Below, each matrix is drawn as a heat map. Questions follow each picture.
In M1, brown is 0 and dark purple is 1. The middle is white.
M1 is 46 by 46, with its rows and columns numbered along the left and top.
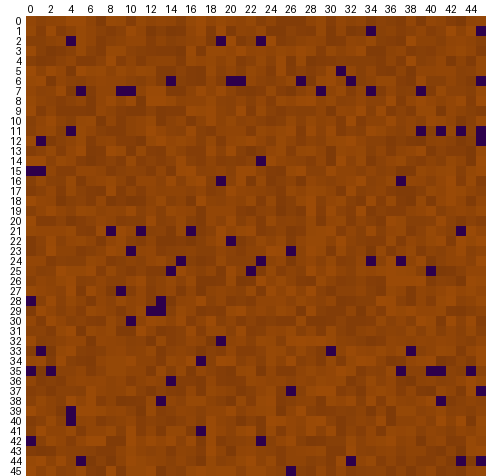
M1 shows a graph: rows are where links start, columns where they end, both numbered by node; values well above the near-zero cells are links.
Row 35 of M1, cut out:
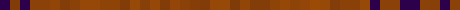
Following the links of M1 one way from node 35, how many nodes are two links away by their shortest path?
9
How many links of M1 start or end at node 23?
6
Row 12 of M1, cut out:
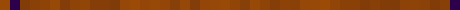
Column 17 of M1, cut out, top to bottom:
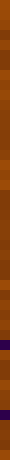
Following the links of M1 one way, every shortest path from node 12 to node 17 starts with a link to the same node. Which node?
node 1
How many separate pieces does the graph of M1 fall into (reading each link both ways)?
3
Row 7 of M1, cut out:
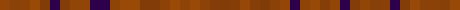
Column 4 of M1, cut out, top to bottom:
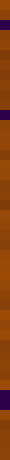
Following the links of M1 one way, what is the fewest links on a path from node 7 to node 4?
2
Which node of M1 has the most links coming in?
node 45
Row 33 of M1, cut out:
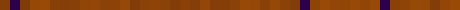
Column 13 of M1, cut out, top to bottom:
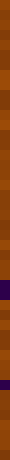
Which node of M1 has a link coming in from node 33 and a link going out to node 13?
node 38
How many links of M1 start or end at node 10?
3
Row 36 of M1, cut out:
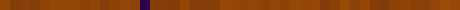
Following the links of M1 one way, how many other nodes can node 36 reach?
4
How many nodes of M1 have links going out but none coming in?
9
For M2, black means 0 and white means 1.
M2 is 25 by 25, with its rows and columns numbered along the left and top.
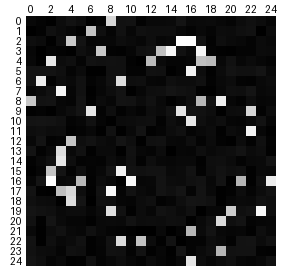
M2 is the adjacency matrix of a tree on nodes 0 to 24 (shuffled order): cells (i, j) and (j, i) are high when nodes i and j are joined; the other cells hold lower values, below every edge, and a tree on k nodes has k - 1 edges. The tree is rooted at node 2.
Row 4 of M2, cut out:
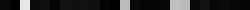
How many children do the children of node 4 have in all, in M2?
2
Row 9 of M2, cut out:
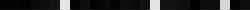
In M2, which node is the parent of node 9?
15
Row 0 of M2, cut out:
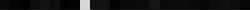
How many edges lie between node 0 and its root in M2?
4
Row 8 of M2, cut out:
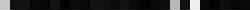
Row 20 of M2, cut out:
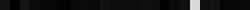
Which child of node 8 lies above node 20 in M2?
19
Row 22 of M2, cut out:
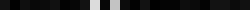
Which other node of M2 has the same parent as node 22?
6
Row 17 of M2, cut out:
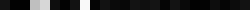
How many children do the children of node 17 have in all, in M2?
5
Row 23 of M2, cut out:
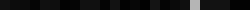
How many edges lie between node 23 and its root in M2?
5
